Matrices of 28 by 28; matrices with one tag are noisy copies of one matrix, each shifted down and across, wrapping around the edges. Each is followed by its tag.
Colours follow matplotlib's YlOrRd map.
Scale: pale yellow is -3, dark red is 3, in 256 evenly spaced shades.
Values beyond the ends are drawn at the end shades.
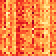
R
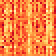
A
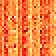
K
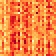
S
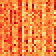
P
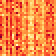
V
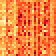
V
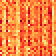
P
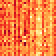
V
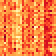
R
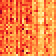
V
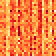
P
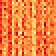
P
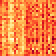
V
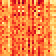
V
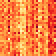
R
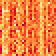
A
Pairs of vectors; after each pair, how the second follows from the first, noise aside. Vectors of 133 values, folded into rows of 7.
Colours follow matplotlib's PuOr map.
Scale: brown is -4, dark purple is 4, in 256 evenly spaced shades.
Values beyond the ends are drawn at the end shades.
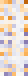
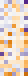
negated.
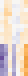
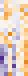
copied.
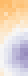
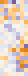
sign-scrambled.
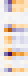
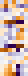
reversed, scaled up.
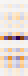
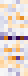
sign-scrambled.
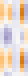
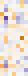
reversed, negated, partly zeroed.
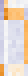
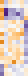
negated.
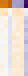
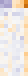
negated, shrunk.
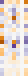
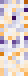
sign-scrambled.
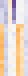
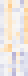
reversed, shrunk.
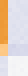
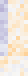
negated, shrunk.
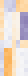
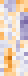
copied.
